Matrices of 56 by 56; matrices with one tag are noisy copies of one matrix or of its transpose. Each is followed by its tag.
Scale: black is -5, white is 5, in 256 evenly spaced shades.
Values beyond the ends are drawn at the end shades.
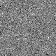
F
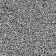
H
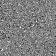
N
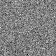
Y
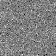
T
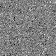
F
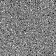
N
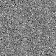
F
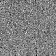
N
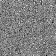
T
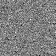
H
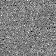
Y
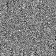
H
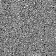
T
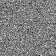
H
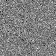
F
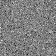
Y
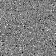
T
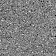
N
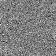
T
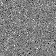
F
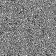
F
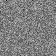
F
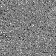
N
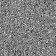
Y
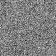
Y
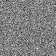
F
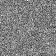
Y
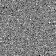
H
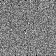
N
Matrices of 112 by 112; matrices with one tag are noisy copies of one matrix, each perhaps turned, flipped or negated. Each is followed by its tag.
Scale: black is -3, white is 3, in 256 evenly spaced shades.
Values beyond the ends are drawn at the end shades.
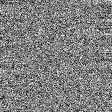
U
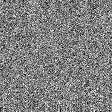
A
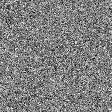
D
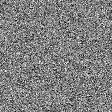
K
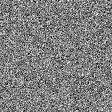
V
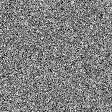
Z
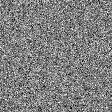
Z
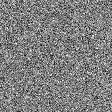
V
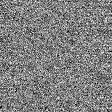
A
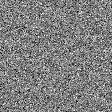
K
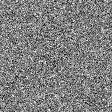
D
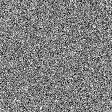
Z
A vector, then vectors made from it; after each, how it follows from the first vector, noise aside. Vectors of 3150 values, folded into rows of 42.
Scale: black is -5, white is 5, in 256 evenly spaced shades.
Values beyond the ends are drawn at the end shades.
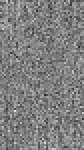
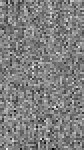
negated.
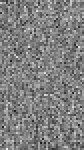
negated.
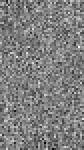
negated.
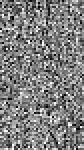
reversed, negated, scaled up.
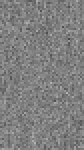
reversed, negated, shrunk.
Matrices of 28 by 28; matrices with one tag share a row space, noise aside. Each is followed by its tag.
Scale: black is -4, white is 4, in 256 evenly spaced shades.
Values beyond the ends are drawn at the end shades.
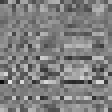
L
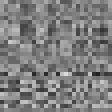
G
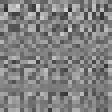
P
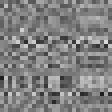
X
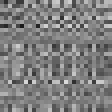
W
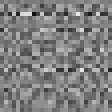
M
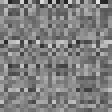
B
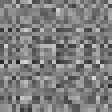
M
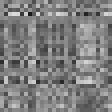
B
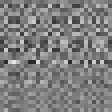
P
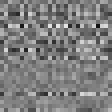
B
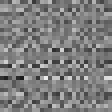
W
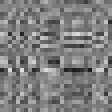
L
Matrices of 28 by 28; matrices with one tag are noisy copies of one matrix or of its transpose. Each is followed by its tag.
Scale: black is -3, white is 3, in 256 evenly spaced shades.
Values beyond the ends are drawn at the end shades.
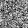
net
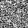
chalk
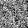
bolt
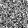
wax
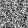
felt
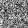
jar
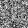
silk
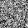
chalk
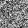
net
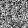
silk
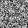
chalk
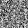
net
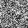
bolt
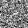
wax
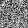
net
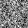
felt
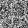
jar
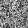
felt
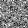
felt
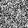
chalk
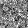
bolt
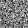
wax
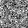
bolt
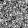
net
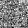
jar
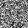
silk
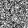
silk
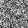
bolt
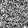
chalk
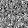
jar
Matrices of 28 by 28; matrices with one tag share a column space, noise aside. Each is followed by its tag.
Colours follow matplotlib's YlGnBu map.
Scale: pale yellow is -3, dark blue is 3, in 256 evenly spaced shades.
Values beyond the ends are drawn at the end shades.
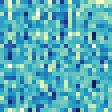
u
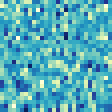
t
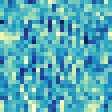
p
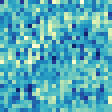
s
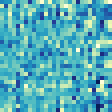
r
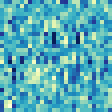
p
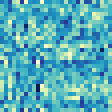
s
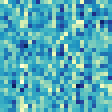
r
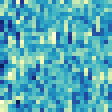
p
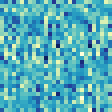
s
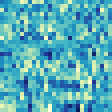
t
